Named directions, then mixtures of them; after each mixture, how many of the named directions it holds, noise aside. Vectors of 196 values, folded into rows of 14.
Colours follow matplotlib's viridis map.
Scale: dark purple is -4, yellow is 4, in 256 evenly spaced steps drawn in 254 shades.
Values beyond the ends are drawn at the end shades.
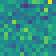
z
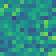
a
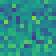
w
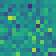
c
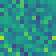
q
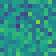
four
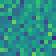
four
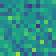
two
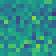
one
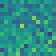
four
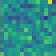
three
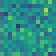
two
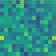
one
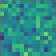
two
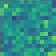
one
